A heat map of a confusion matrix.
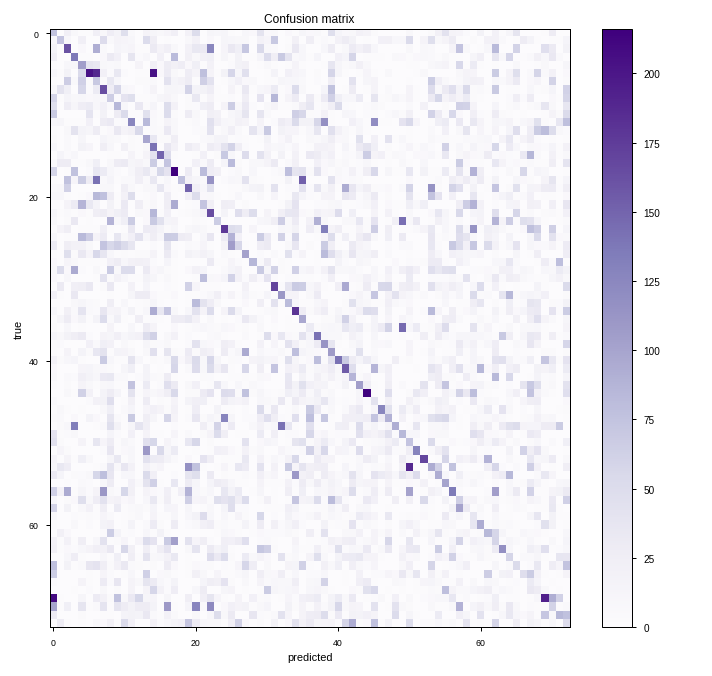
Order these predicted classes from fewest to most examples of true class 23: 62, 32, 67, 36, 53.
53, 36, 67, 32, 62
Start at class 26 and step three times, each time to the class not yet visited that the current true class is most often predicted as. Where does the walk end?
57
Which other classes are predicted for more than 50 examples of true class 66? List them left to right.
0, 13, 61, 67
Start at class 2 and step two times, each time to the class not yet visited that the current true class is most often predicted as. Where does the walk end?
14
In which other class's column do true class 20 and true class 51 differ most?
13
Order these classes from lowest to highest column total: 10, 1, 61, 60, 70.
1, 61, 60, 10, 70
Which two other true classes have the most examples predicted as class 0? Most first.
69, 70
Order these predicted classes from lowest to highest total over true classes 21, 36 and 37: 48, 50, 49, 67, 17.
48, 50, 67, 17, 49
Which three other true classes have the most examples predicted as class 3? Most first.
48, 29, 17
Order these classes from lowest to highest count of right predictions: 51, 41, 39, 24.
39, 51, 41, 24
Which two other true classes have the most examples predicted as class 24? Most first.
47, 15
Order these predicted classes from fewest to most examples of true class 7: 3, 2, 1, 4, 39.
3, 2, 1, 4, 39
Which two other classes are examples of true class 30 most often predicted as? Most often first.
21, 25
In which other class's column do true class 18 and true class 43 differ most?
6
